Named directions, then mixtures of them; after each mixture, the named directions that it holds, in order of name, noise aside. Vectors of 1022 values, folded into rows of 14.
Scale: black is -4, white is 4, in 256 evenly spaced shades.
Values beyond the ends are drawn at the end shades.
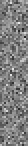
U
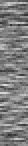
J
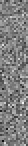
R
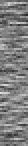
J.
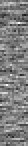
J, U.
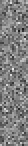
U.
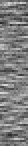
J.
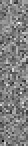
R, U.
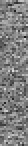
J, U.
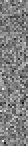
R.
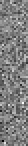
R, U.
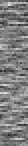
J.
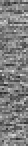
J, R.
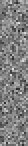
U.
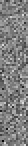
R.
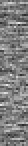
J, U.
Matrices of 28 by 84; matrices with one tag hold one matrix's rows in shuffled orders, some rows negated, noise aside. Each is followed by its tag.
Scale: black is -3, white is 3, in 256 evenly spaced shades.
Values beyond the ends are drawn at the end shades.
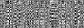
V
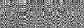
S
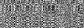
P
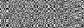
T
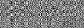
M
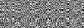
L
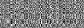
M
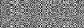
M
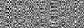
V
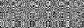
L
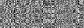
P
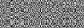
M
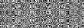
L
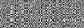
M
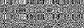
S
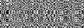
T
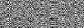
V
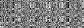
L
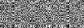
L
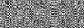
V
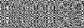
T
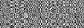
M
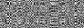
V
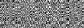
L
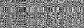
S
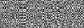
S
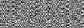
L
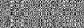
M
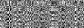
V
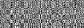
M
